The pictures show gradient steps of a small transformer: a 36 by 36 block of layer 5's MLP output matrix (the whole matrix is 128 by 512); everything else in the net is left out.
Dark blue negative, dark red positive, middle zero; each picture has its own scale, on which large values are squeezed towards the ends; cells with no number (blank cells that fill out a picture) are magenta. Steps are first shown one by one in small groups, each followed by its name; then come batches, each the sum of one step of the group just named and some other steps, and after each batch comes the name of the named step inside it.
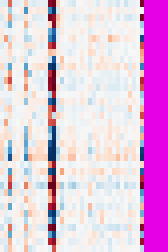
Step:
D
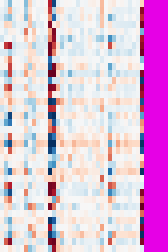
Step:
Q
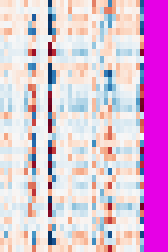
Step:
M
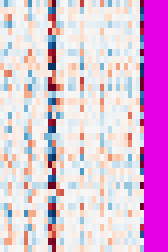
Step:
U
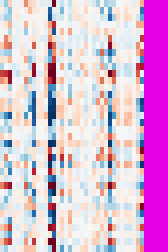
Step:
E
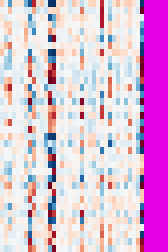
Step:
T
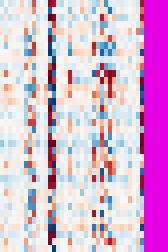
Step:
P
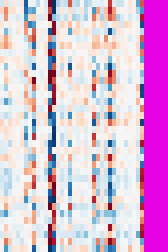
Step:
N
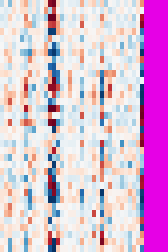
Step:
P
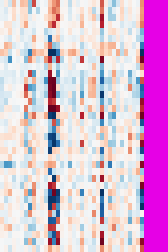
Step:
T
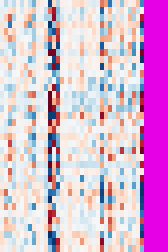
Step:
M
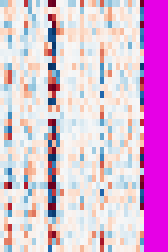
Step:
U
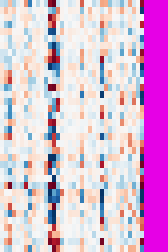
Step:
U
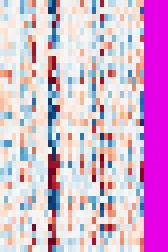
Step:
E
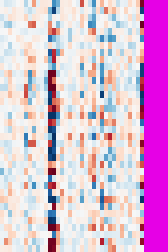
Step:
U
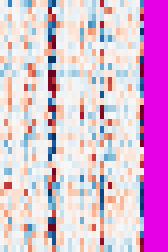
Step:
T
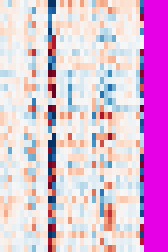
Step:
M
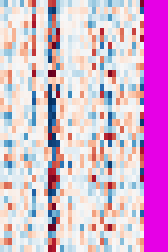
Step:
E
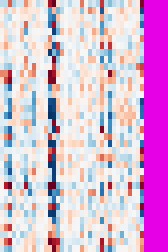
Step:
E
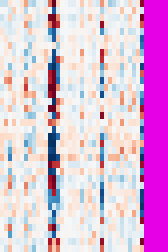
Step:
D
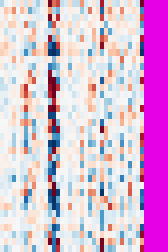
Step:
N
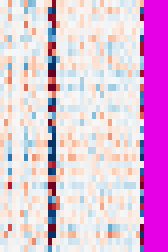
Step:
D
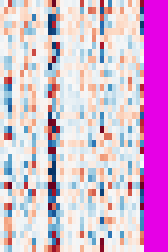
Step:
M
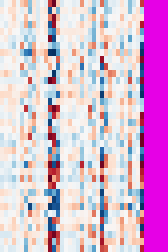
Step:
P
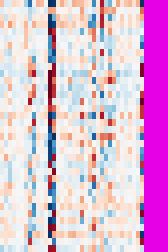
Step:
T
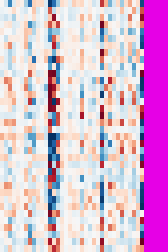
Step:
T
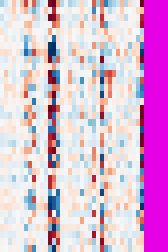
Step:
P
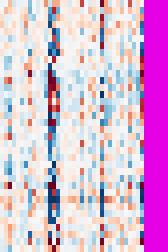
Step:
T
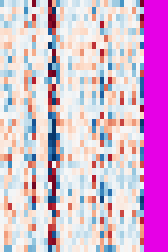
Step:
N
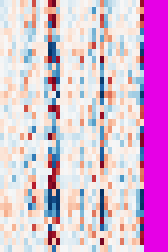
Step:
P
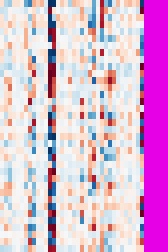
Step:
T
